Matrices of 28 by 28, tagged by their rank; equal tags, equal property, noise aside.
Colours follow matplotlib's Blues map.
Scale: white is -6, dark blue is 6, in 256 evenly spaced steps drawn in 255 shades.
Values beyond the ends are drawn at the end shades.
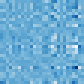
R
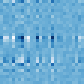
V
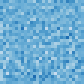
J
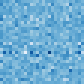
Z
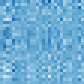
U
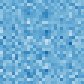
U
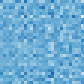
U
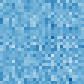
Z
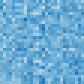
J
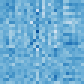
U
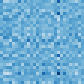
R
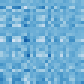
R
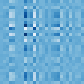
V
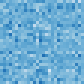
Z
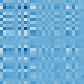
V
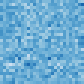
J
